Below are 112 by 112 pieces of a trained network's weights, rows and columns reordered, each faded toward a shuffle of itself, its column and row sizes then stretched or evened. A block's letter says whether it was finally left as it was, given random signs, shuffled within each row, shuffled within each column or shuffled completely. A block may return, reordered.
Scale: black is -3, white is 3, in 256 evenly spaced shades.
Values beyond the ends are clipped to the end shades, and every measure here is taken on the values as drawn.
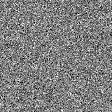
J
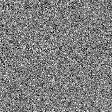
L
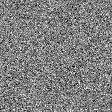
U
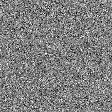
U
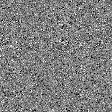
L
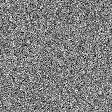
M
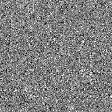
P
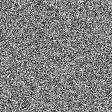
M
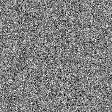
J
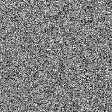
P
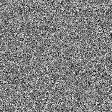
L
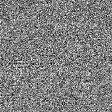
P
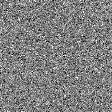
P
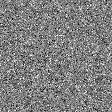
U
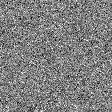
M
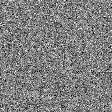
U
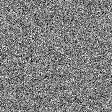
M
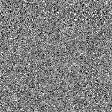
P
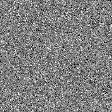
J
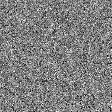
L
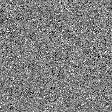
L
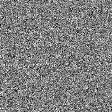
L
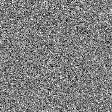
L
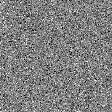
J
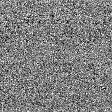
U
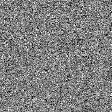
P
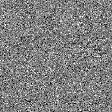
P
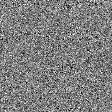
L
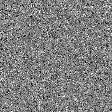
L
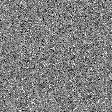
J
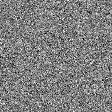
U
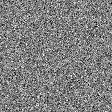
M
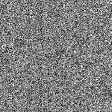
P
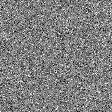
J
